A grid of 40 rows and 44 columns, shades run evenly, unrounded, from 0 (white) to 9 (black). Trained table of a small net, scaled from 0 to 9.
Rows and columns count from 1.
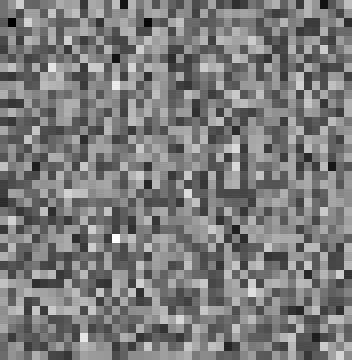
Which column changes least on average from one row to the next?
37
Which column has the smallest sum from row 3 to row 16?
17
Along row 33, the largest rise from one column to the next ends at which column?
18
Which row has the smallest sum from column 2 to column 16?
22
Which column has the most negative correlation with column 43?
39
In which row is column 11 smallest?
38
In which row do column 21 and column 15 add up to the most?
7
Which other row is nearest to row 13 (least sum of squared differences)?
28
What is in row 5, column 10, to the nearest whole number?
5
